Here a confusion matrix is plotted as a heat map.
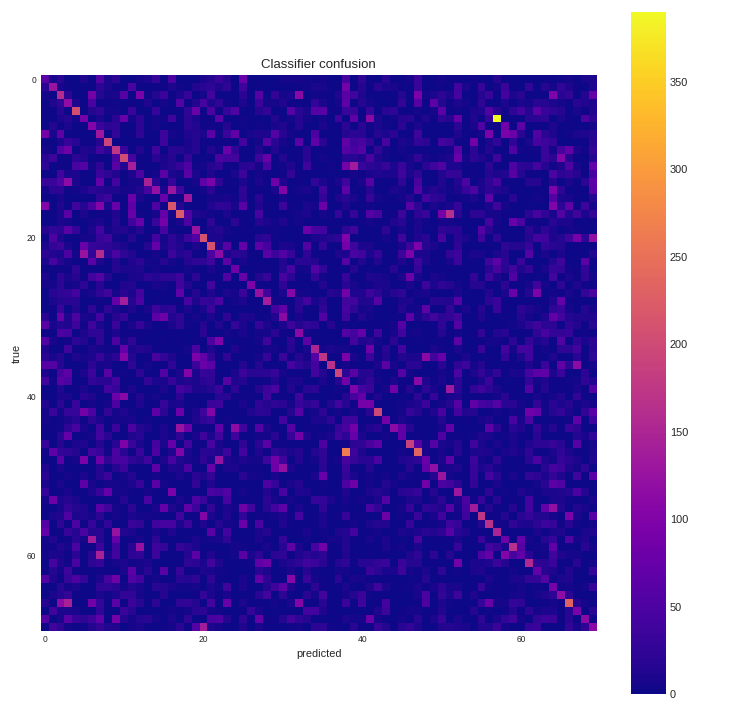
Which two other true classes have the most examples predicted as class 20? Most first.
69, 55
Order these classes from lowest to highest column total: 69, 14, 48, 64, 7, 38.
48, 14, 69, 64, 7, 38
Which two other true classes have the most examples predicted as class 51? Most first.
17, 39
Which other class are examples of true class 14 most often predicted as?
16
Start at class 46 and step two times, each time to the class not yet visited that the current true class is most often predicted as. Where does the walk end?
65
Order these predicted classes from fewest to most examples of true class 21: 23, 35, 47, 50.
50, 35, 23, 47
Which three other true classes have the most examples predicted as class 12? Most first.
59, 2, 18
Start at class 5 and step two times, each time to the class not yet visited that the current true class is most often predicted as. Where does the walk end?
9
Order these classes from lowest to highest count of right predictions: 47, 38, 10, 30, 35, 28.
38, 30, 28, 35, 10, 47
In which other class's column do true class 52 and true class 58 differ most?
6
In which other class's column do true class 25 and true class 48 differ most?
22
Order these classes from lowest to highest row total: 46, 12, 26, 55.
26, 12, 55, 46
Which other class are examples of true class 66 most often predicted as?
3
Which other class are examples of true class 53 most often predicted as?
1
